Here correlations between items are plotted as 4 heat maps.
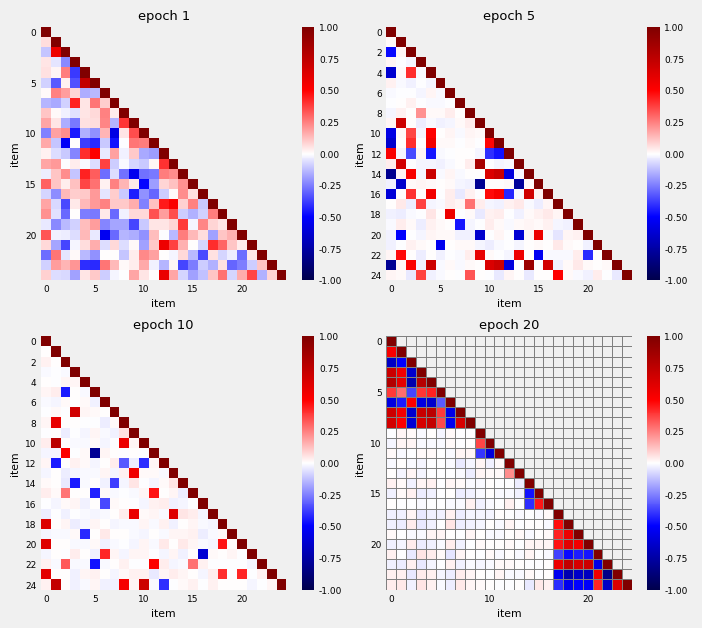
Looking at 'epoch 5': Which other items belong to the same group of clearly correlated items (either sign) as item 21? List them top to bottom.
5
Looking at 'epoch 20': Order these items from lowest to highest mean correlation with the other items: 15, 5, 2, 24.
2, 24, 15, 5
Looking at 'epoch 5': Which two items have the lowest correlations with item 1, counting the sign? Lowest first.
15, 20
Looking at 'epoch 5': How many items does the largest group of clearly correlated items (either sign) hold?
9
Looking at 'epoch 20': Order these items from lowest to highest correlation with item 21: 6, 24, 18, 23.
18, 6, 24, 23
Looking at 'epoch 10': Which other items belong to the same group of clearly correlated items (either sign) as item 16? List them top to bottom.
6, 21
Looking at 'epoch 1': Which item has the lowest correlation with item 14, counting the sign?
9
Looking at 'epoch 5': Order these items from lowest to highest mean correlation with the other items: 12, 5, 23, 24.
12, 5, 24, 23
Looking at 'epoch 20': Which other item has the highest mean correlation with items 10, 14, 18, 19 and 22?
20
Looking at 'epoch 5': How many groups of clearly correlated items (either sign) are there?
6
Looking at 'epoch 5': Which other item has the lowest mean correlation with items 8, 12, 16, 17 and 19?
7
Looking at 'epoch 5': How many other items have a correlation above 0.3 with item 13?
3
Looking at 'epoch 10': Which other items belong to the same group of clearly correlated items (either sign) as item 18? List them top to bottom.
0, 20, 23
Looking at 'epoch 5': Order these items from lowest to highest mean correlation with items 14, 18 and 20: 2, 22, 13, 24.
13, 22, 24, 2
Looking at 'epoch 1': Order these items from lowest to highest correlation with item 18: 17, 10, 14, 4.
4, 14, 10, 17
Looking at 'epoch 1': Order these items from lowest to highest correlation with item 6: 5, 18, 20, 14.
20, 14, 5, 18
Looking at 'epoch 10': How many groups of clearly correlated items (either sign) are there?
7
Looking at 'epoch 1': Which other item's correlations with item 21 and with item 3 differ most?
12
